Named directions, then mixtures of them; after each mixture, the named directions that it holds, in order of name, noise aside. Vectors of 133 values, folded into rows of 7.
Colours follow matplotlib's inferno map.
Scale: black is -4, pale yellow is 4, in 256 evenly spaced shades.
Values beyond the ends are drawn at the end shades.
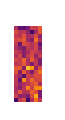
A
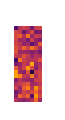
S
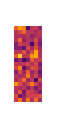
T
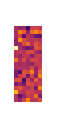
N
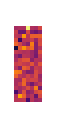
N, T.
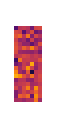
S.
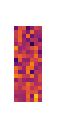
N, S, T.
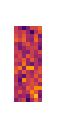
A.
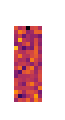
A, N, T.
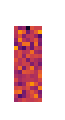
A, N, T.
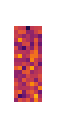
A, N, T.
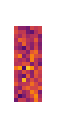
A, T.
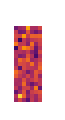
N, T.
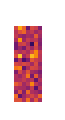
T.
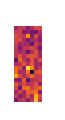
A, S, T.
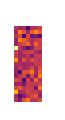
N.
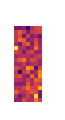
A, N, S.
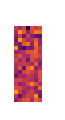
A, N, T.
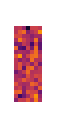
A, N, T.
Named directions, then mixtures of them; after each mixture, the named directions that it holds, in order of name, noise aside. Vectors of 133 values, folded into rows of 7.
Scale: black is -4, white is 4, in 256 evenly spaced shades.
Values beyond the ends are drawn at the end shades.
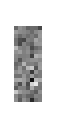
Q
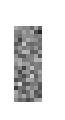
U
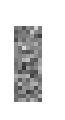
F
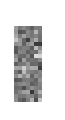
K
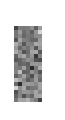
K, U.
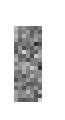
F, K, U.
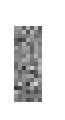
F, Q, U.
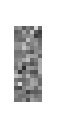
F, U.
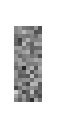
K, Q, U.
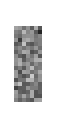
U.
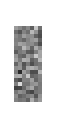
F, K, U.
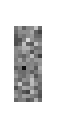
F, K, U.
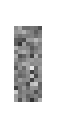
Q, U.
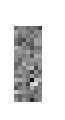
Q.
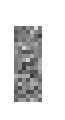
F.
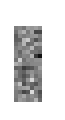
K, Q, U.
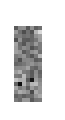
Q, U.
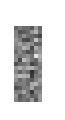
F, K, Q.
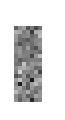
F, Q, U.
